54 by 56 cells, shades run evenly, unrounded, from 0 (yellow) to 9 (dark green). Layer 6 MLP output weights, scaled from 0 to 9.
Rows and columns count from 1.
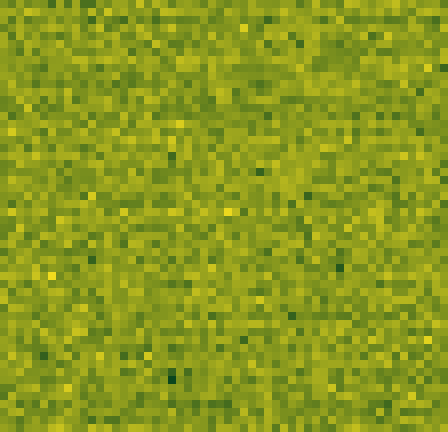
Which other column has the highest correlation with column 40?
21
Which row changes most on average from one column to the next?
45
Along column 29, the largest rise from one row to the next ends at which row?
28
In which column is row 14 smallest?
4
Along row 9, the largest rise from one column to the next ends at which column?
55
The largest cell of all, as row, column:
48, 22
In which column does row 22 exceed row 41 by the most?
33
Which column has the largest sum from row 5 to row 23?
6
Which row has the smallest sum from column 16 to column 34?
27
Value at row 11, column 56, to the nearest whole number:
3
